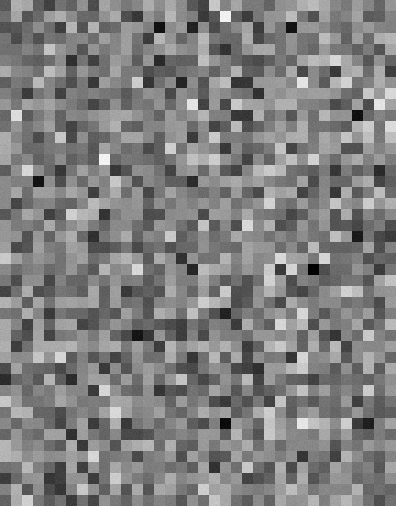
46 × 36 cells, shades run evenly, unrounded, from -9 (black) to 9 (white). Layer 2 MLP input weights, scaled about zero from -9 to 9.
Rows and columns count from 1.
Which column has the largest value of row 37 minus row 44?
1
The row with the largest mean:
32
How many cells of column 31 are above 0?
19
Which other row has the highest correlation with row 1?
46
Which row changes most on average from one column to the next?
8
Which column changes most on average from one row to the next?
21
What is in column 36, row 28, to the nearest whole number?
2
